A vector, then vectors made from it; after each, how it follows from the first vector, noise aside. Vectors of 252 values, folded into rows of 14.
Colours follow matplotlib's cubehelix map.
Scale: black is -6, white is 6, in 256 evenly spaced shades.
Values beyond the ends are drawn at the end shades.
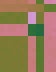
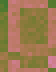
wrapped around, shrunk.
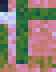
wrapped around, negated, scaled up.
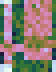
wrapped around, negated, scaled up.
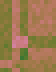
reversed, negated, shrunk.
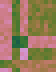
reversed.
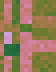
wrapped around.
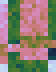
wrapped around, negated, scaled up.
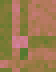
reversed, negated, shrunk.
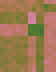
shrunk.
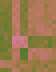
reversed, negated, shrunk.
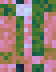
wrapped around, negated, scaled up.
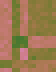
reversed, shrunk.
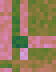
reversed.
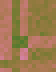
reversed, shrunk.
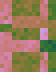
wrapped around.
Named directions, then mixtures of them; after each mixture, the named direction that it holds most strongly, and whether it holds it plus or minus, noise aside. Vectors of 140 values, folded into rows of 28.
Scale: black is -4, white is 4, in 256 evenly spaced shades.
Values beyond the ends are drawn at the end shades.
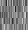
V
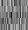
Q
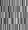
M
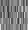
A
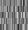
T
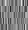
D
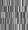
T, minus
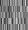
M, plus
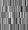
M, minus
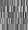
A, plus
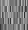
A, minus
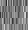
V, plus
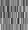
A, plus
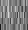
A, minus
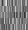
V, minus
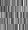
T, minus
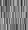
D, minus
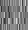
M, plus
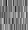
V, plus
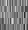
A, minus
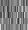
A, plus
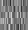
Q, minus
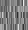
T, minus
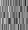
M, minus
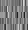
T, minus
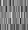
Q, minus
